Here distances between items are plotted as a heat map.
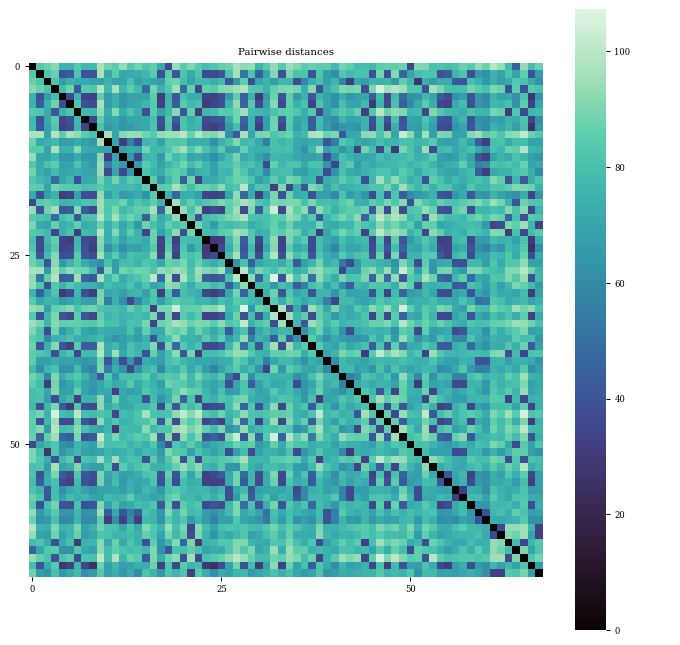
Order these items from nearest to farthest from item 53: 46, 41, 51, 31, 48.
48, 46, 41, 51, 31
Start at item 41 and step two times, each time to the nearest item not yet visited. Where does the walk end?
9
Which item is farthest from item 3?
46
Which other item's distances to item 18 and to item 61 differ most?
0
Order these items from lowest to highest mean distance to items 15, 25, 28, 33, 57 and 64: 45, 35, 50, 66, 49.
66, 45, 49, 50, 35
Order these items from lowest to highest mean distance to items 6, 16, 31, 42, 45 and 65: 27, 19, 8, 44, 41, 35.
44, 8, 35, 41, 19, 27
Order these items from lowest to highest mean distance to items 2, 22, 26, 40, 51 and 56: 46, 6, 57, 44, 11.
57, 44, 6, 11, 46
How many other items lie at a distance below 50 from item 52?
9
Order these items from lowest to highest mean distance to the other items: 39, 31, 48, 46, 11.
39, 31, 11, 48, 46
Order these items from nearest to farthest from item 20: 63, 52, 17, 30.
52, 63, 17, 30
